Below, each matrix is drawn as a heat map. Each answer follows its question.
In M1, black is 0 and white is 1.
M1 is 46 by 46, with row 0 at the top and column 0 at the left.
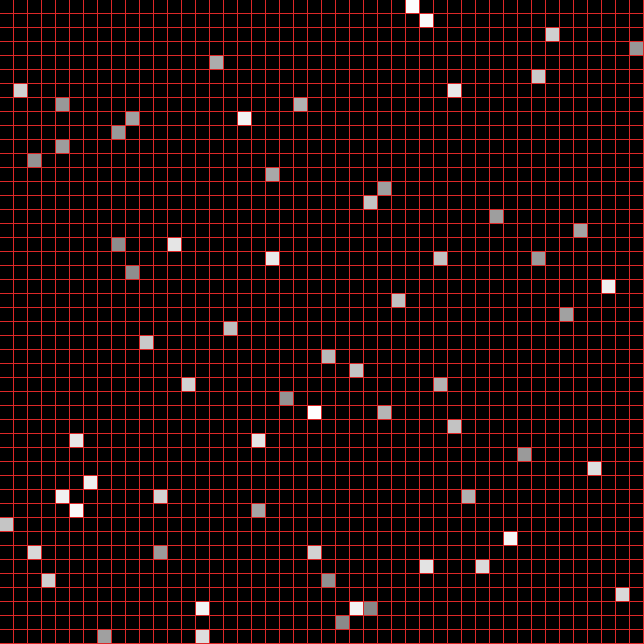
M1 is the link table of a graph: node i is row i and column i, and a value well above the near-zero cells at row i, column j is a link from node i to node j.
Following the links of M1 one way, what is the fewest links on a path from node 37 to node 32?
6
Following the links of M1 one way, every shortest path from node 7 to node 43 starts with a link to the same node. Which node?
node 21
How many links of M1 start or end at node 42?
2
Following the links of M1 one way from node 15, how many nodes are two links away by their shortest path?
3
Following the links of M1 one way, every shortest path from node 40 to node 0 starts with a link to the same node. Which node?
node 30
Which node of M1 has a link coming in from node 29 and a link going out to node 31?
node 27
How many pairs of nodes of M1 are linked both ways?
5
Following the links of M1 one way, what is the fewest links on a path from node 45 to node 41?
6
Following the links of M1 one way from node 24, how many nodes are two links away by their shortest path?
1
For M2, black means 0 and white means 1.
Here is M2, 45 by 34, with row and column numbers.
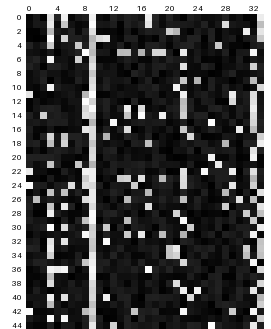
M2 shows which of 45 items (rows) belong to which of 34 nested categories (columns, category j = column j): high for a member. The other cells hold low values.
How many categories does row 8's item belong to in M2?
1
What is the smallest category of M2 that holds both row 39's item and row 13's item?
22
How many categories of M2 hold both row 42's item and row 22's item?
6
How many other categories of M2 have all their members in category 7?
1
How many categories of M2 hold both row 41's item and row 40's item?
3
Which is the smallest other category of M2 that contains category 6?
15
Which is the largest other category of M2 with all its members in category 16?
19
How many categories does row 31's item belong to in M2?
7
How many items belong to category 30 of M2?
2
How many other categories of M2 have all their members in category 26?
1
